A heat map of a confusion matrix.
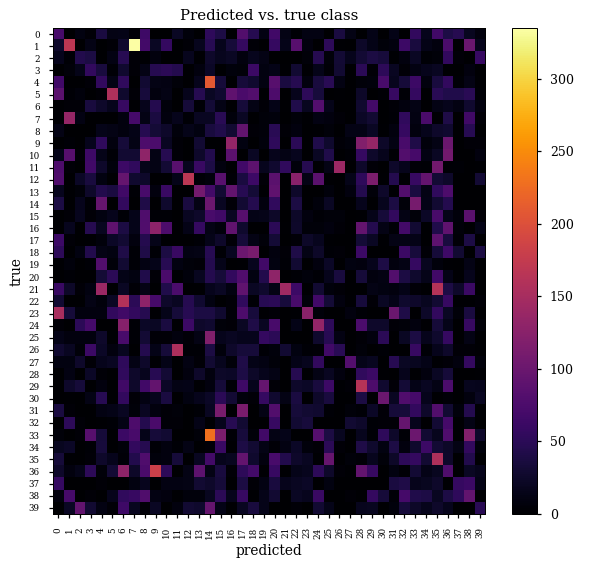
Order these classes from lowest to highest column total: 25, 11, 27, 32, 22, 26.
27, 26, 11, 25, 22, 32
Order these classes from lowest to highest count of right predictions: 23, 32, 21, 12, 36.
36, 32, 23, 21, 12
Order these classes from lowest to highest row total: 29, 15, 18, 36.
15, 18, 29, 36
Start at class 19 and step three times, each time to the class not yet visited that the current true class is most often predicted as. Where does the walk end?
33
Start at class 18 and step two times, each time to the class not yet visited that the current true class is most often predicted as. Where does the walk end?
35
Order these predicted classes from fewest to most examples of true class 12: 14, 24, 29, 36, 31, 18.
14, 36, 31, 18, 24, 29
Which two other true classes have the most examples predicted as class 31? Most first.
23, 20
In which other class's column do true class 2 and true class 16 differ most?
9
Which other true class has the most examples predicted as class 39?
2
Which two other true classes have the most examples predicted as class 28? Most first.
29, 9
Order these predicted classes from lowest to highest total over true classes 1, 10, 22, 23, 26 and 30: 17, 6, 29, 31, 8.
29, 31, 17, 6, 8
